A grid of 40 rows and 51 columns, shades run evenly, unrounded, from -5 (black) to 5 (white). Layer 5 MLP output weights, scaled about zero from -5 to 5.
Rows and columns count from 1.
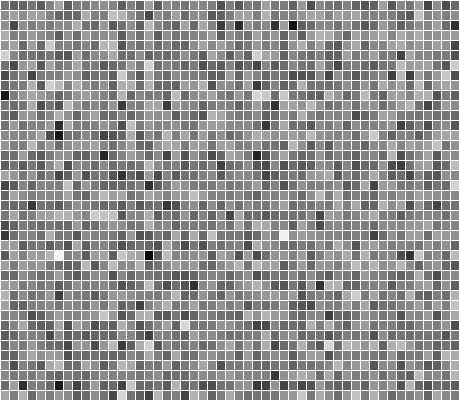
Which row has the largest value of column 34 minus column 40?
12
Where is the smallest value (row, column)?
26, 17
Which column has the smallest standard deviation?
43
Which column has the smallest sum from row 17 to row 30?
18
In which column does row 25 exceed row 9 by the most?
29
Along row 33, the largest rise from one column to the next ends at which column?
21
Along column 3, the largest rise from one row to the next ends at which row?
40
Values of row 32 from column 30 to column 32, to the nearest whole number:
2 1 1
